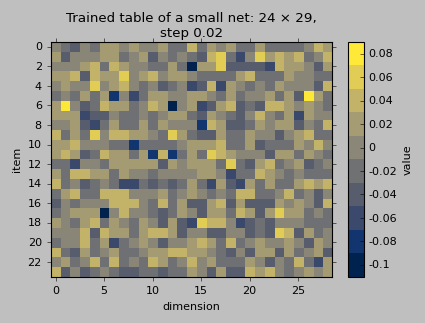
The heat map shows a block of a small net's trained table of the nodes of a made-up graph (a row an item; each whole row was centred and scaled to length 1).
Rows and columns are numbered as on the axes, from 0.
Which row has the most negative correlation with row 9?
20
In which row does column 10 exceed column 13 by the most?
19
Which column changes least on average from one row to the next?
9
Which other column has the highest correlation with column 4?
25
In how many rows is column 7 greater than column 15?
13
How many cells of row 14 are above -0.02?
11
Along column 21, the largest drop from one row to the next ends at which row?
2
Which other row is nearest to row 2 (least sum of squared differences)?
18
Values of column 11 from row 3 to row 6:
0 -0.04 0.02 0.02
